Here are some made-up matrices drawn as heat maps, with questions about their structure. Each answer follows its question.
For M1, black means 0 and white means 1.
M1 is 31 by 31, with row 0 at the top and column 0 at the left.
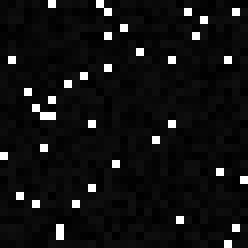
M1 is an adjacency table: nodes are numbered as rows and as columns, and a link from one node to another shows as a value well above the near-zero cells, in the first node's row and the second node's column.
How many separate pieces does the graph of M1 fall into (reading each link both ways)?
4
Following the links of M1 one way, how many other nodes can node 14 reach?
6
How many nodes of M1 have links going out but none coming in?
2
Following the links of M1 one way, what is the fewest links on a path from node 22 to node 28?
2
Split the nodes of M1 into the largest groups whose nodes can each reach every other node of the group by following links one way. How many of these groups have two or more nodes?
3
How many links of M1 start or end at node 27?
2
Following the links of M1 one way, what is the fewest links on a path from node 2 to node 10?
3
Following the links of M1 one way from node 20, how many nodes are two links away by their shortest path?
2
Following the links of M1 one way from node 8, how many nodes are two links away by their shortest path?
1
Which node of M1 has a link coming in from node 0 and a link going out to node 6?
node 12
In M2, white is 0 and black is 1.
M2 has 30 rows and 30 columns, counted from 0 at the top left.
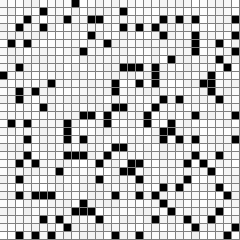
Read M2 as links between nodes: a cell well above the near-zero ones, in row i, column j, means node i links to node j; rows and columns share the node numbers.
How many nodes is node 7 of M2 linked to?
2
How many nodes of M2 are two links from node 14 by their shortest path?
10
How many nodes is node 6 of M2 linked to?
3
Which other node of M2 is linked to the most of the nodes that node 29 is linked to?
node 24
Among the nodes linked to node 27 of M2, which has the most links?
node 19
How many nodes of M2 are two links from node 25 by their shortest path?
10
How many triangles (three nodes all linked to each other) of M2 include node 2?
2
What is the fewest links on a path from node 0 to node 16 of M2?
4
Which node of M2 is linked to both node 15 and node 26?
node 21
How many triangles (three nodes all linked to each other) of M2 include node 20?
1
